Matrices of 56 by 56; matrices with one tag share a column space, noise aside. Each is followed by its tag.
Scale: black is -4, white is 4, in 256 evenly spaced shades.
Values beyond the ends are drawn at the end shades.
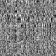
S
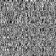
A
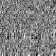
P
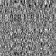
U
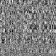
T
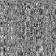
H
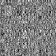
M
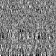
P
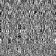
T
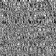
A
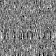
P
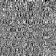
A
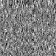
U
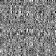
M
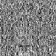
H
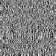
P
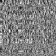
T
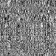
S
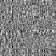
M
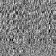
T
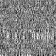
P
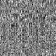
S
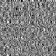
A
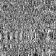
P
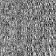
H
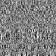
P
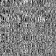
S
